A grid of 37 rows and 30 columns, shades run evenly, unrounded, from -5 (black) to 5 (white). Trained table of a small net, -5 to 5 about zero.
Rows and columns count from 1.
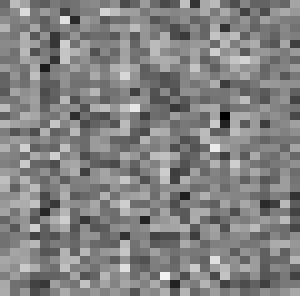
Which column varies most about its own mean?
23
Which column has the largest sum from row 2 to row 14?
13
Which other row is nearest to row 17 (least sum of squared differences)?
22
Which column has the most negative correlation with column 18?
10
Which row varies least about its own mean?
24
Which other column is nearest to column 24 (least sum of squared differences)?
26
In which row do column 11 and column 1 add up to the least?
15
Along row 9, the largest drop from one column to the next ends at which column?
5
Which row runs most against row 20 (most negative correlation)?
30
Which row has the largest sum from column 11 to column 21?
2
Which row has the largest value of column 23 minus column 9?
35
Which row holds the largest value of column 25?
8
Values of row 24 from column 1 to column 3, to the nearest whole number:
2 -1 1
